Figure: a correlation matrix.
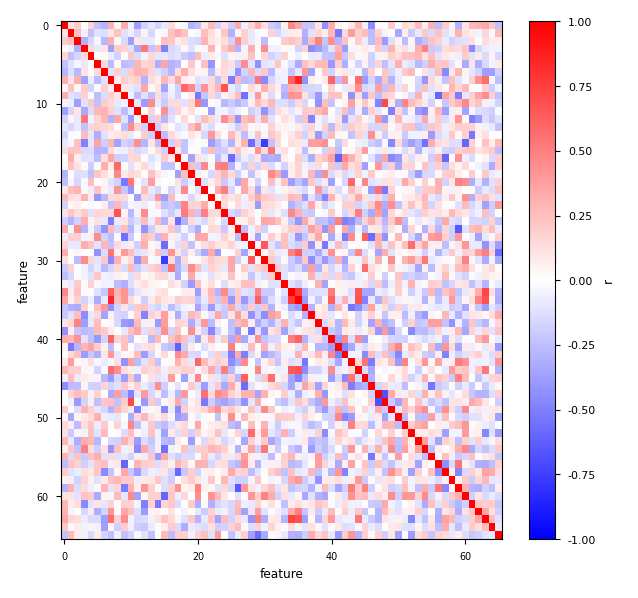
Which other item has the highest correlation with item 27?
45
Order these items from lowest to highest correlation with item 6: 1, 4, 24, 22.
22, 1, 4, 24
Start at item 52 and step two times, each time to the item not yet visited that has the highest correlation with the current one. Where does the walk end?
30
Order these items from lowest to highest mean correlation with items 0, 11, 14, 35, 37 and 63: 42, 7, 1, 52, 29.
52, 1, 42, 29, 7
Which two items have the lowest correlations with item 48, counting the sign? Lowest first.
47, 21
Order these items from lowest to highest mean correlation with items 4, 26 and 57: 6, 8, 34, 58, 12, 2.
6, 12, 8, 58, 2, 34
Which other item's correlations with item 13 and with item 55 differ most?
10
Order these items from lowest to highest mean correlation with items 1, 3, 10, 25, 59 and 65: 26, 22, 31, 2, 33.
26, 2, 33, 22, 31
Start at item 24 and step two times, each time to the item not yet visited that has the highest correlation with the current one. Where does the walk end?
18
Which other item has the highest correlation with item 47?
21
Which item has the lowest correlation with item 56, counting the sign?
9
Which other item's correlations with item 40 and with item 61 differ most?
14
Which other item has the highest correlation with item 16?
31
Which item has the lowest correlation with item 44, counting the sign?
36
